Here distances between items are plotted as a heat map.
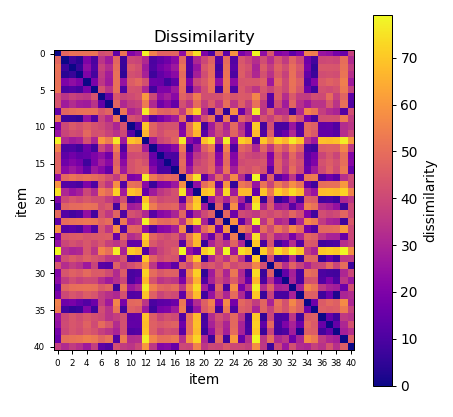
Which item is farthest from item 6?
12
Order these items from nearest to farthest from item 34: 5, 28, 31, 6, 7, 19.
5, 7, 19, 6, 31, 28
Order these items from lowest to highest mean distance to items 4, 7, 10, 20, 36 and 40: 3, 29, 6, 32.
29, 6, 3, 32
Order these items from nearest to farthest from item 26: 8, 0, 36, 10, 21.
36, 10, 0, 21, 8
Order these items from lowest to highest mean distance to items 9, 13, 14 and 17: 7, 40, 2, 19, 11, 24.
2, 24, 7, 40, 11, 19
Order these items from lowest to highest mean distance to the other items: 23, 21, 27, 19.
21, 23, 19, 27
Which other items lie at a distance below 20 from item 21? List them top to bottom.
0, 8, 23, 25, 32, 39
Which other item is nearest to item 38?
33
